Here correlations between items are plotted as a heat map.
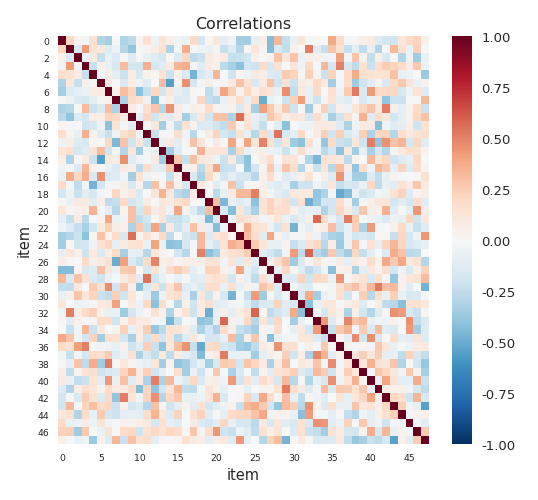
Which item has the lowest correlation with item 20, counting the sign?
22
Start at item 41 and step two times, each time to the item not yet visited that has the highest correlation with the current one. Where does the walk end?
6
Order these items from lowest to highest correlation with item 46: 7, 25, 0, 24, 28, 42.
25, 24, 7, 28, 0, 42
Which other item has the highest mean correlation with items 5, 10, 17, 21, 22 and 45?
33
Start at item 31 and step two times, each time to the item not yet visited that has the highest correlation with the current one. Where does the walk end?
47
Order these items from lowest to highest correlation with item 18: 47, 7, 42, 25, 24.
42, 47, 7, 24, 25
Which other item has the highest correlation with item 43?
32
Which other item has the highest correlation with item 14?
8
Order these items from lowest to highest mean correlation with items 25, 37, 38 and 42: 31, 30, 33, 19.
19, 31, 30, 33
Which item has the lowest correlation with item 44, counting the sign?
31
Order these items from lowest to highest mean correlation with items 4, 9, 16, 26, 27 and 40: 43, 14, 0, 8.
0, 14, 43, 8
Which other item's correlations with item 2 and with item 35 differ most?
40
